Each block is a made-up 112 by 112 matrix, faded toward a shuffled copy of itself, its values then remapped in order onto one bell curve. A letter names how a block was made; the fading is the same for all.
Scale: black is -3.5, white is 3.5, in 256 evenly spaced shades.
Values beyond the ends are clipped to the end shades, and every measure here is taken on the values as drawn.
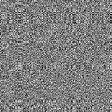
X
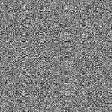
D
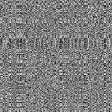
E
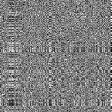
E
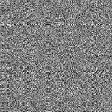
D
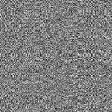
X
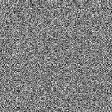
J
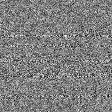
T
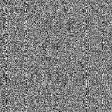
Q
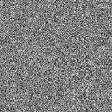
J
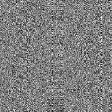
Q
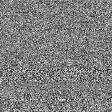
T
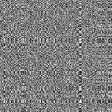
E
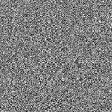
J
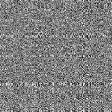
D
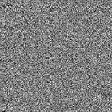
J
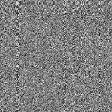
Q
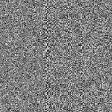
Q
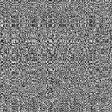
X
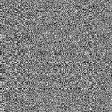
D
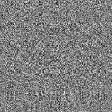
J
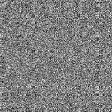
J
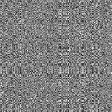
E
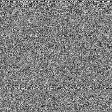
T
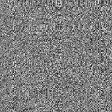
Q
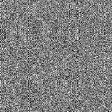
Q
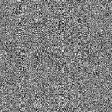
Q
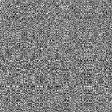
D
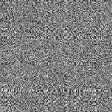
D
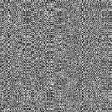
E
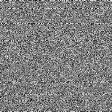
T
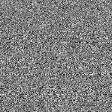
T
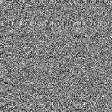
J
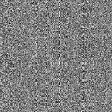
Q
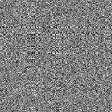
D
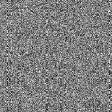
Q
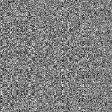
Q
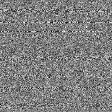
T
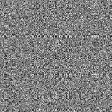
D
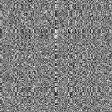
E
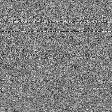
T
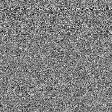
T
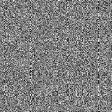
Q
